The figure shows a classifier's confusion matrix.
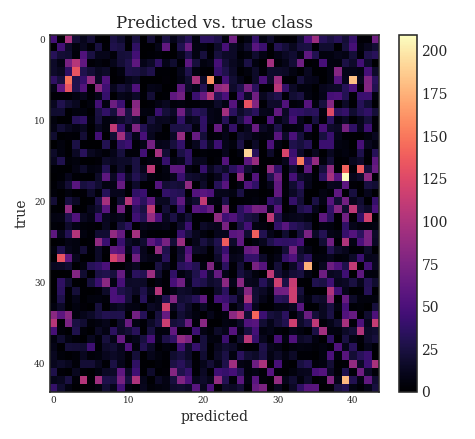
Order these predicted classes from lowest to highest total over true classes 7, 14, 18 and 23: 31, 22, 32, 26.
22, 32, 31, 26
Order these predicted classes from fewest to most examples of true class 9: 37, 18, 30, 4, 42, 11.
4, 18, 42, 30, 11, 37
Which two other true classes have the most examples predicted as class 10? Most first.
20, 35
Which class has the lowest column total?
5
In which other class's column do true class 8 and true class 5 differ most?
40
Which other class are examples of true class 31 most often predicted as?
32
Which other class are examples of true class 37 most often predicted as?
26
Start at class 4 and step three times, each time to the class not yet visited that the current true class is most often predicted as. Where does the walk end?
13
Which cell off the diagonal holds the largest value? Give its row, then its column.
17, 39
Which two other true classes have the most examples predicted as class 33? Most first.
15, 3
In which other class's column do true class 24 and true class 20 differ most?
27
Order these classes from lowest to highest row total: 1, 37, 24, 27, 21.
1, 37, 27, 24, 21
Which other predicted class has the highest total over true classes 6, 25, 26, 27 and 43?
23
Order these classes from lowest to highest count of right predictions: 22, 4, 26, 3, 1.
4, 1, 26, 22, 3
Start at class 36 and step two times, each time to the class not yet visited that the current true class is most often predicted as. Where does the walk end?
16
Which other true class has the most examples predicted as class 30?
6
